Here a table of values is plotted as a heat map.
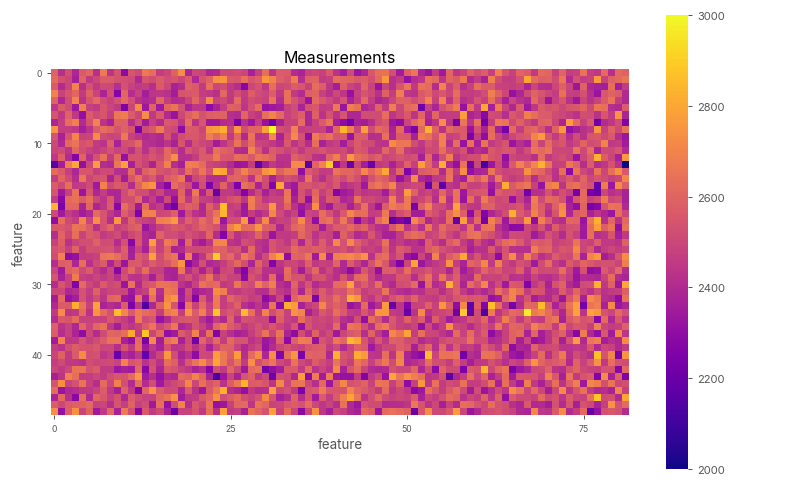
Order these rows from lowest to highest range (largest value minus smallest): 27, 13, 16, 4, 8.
4, 27, 16, 8, 13
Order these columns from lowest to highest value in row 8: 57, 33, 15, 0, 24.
33, 57, 15, 0, 24
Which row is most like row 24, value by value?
31
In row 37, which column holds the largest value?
13
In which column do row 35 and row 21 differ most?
77
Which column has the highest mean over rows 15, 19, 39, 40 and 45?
24
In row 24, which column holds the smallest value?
11
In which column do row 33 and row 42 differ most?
61
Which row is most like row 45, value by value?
20
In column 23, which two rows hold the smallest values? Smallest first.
43, 17
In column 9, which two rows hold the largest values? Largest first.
34, 21
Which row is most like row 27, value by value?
15
